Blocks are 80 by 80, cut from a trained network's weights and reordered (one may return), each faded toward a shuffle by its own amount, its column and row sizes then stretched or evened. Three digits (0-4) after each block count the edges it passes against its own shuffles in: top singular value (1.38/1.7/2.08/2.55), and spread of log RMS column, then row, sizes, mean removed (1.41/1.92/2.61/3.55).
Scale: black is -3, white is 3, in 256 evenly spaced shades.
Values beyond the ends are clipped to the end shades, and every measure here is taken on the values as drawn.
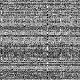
4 2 0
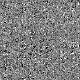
0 2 1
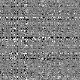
2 3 3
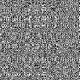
3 1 2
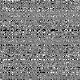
1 3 4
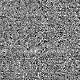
0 2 0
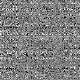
1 3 3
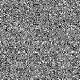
2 0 1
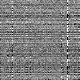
4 3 1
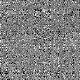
0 3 2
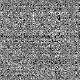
1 3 2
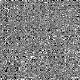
0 2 3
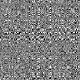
3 2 3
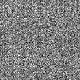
2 0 1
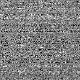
1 1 3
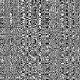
4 4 2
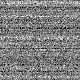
3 1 2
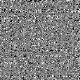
0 2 3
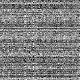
4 2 1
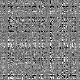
3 4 3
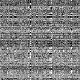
4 3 1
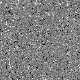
0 1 0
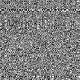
3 0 2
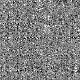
1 0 2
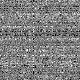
2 1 3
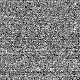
1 1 0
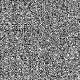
1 0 0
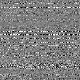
3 0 4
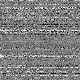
3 0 4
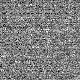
1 0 2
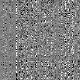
0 4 2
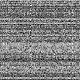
4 1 2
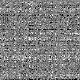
2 3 3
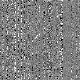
0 4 0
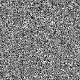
0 1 1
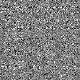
1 2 2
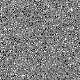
0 1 2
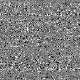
0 1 3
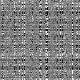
4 4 0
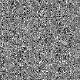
1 3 0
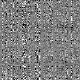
0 4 2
